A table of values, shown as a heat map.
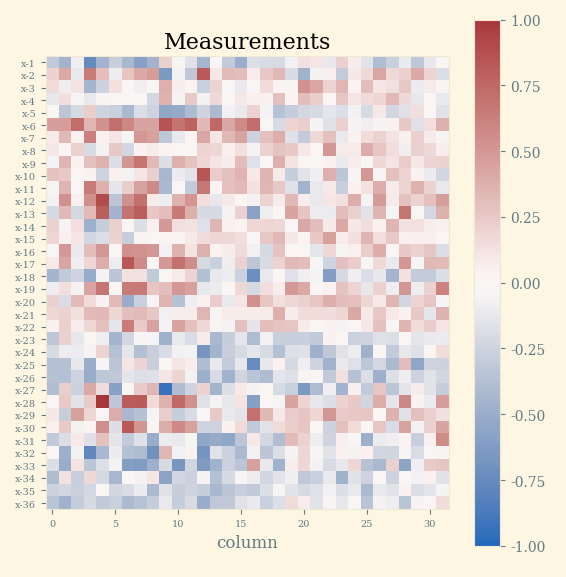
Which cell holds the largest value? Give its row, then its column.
x-28, 4
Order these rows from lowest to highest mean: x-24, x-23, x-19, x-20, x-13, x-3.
x-24, x-23, x-3, x-20, x-13, x-19
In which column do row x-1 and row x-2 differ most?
3
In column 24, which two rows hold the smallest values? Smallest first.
x-26, x-23
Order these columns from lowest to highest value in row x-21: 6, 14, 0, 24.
14, 0, 6, 24
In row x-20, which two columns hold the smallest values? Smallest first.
6, 10
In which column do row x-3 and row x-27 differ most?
9
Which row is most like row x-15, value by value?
x-8
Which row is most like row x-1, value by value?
x-32
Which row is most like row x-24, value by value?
x-35
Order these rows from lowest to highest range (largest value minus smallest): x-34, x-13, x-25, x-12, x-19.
x-34, x-19, x-25, x-12, x-13
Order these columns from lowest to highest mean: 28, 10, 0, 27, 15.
0, 27, 15, 10, 28
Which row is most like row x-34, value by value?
x-23
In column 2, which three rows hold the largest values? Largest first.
x-6, x-29, x-20
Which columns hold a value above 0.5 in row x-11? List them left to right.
3, 8, 12
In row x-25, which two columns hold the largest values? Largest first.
28, 7
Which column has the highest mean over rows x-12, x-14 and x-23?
1
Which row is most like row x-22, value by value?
x-9
